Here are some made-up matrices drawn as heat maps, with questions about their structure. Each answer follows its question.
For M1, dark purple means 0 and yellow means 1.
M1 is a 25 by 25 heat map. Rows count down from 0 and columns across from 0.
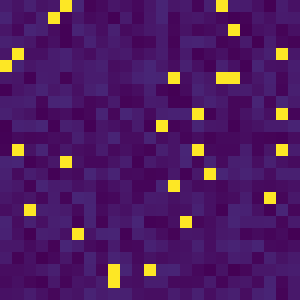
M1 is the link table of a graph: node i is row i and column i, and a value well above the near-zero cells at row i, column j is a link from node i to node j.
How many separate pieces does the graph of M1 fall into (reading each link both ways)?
9
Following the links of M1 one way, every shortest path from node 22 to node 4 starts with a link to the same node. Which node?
node 12
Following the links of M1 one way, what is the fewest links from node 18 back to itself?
7
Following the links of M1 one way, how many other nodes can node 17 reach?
6
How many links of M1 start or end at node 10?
1
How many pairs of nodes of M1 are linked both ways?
4
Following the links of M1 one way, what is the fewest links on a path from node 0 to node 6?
7
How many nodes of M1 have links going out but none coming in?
1
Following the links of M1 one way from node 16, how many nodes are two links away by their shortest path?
2
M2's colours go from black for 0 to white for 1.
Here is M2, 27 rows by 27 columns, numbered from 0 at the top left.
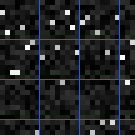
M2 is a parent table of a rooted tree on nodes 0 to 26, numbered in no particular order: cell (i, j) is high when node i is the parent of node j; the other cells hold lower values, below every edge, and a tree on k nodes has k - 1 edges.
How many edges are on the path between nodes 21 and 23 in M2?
6
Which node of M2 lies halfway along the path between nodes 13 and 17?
14
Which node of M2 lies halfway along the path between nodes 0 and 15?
5
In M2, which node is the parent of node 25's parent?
4
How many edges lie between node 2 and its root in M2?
3
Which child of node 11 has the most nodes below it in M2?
8
